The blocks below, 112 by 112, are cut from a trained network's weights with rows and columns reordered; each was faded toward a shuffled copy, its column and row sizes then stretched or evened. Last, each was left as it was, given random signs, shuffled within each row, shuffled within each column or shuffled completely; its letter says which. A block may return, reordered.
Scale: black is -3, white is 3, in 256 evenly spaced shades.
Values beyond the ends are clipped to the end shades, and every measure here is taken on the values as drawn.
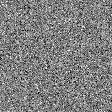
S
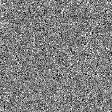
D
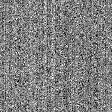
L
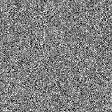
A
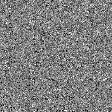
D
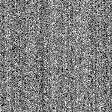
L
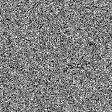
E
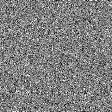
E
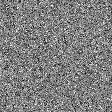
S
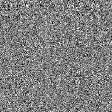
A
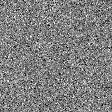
E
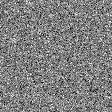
S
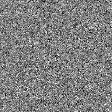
D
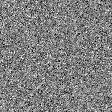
S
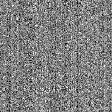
A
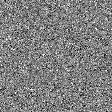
E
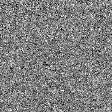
D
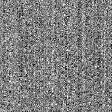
A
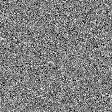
E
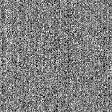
A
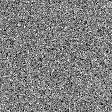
S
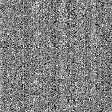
A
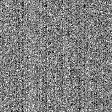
L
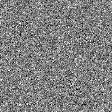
D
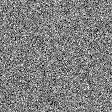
S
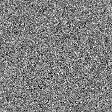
E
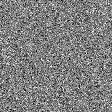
S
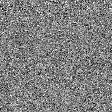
E
